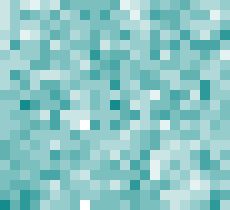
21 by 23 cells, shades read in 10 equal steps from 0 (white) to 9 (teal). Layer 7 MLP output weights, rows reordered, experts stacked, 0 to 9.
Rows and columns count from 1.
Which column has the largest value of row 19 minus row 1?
14
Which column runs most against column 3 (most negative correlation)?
19
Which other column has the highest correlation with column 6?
13
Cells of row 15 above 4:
6
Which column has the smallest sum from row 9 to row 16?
9
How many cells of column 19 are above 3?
13
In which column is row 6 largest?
10
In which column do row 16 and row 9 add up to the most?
21
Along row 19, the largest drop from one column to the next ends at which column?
15
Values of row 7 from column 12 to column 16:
7 4 5 4 4
